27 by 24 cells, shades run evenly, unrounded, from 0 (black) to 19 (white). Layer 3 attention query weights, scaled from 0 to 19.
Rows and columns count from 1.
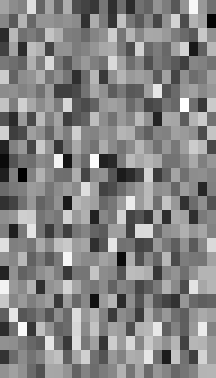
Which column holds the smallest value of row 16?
11
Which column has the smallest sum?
1
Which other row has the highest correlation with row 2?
9
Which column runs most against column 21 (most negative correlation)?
23
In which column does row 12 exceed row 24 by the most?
7
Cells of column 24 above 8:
23
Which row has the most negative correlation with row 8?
15
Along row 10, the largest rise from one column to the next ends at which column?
24
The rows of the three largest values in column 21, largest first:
8, 4, 17
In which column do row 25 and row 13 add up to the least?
3
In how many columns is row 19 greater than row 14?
11
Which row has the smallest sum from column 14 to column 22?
22
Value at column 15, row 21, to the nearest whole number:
9
